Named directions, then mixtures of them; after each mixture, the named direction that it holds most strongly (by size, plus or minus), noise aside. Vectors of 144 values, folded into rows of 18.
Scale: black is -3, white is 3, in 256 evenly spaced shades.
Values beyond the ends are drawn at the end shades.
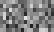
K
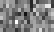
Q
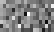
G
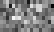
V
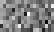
G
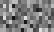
K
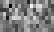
V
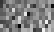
G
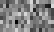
Q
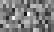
G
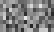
K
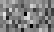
K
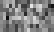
V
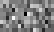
G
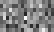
K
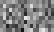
K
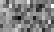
V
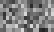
K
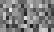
K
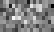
V
